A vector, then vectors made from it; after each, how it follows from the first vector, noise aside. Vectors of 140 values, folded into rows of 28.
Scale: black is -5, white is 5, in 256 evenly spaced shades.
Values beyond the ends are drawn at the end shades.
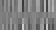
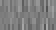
shrunk.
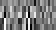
wrapped around, negated, scaled up.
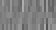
negated, shrunk.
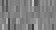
reversed, partly zeroed.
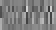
wrapped around.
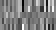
scaled up.
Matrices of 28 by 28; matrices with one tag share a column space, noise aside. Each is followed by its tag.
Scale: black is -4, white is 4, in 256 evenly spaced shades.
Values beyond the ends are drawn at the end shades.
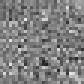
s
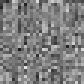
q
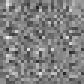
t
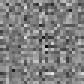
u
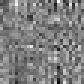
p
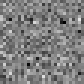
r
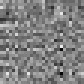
s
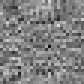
s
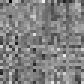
q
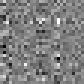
r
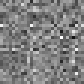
u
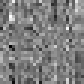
p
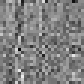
q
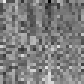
q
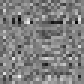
r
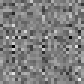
u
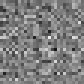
t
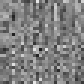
q
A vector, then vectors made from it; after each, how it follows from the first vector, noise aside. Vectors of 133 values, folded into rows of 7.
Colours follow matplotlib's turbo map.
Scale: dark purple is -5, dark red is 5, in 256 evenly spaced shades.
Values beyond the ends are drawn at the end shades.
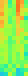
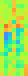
wrapped around, negated.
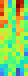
scaled up.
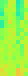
negated, shrunk.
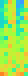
negated.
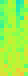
negated, shrunk.
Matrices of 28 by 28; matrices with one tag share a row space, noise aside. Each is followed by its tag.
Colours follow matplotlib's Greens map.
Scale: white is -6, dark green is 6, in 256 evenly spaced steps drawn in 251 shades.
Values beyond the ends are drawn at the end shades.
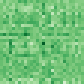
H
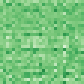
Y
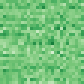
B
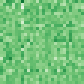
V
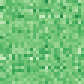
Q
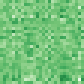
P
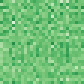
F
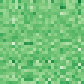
P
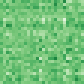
Y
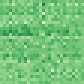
H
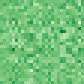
P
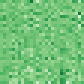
P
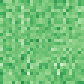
V
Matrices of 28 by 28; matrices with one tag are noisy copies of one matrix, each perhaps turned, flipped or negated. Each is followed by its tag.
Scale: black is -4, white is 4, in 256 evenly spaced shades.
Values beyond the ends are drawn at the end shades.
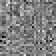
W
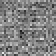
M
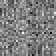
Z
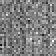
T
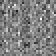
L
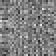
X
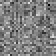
W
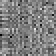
X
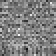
X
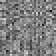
W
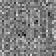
M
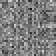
X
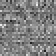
W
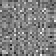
X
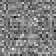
M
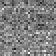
T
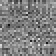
X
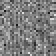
W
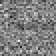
L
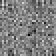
Z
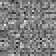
Z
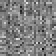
W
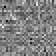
W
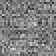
M
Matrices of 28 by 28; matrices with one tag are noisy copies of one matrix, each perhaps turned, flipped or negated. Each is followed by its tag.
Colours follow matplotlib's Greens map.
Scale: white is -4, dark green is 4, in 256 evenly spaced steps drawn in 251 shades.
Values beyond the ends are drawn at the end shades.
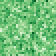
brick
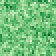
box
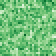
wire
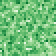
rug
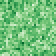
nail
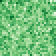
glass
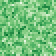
box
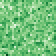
rug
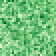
nail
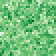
brick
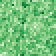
brick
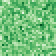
rug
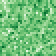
rug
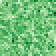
glass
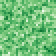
rug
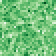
brick
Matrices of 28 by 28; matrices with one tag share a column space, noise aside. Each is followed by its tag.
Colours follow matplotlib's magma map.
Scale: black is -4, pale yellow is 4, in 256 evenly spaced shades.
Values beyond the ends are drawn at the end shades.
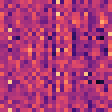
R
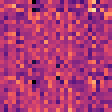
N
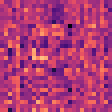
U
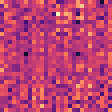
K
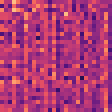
N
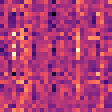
R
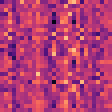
R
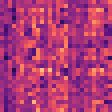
U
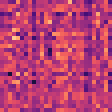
R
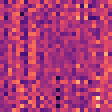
K
